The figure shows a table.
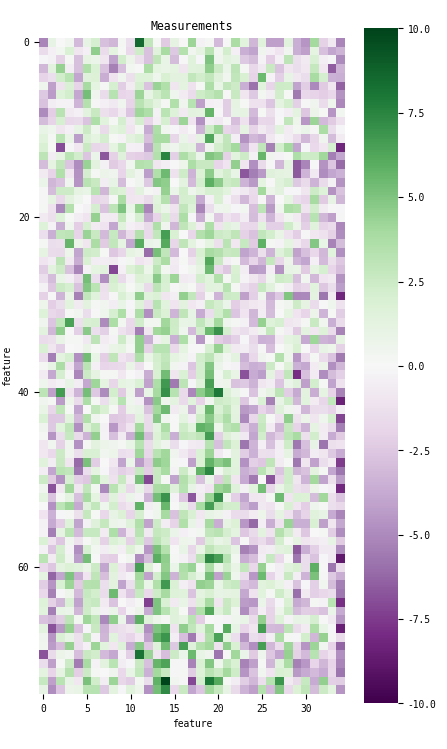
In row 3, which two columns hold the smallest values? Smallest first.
33, 8
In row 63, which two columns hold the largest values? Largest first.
8, 14
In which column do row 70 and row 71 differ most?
17
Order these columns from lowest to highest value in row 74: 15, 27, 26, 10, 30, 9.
26, 15, 9, 10, 30, 27
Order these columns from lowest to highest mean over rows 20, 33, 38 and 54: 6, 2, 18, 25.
25, 18, 6, 2
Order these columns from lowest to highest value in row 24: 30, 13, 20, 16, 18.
30, 16, 18, 20, 13
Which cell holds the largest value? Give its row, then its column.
73, 14
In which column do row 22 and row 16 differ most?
2
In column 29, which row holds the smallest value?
38
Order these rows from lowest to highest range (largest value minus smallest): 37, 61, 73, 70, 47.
47, 37, 61, 70, 73
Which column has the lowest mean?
34
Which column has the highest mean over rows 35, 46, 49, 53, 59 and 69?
19
